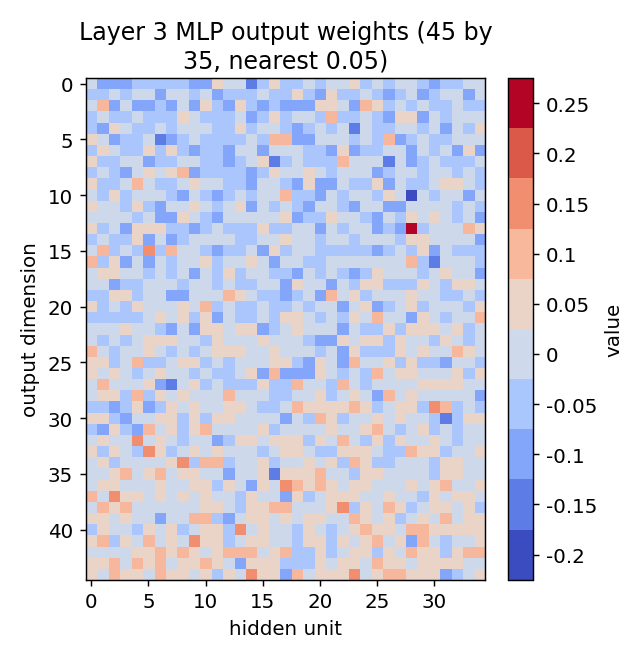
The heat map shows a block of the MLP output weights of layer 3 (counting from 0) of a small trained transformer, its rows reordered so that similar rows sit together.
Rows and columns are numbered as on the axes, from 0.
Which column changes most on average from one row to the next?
28
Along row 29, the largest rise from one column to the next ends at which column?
30
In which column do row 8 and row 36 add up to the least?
14
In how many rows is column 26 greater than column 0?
14
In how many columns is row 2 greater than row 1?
15
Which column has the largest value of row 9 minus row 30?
31
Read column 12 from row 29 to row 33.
0.05 0.05 0 -0.05 0
